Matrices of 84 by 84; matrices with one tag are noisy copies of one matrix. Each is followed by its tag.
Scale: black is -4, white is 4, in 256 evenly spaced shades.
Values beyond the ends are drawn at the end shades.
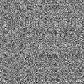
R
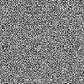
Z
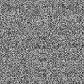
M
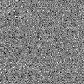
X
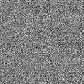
M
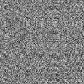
R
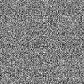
M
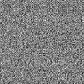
M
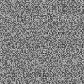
M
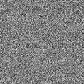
M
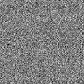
M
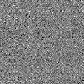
X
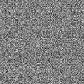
X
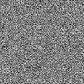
Z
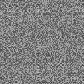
X
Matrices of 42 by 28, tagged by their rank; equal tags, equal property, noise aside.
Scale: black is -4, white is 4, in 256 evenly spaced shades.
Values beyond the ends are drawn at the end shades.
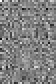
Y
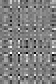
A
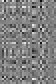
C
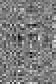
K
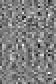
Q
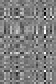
A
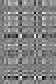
A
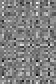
C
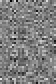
Y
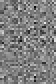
Y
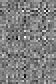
K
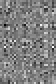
Q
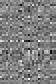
K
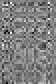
K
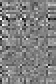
C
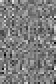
Y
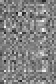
Q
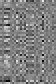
C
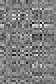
C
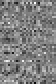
Q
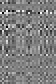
C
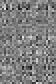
Q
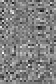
Y
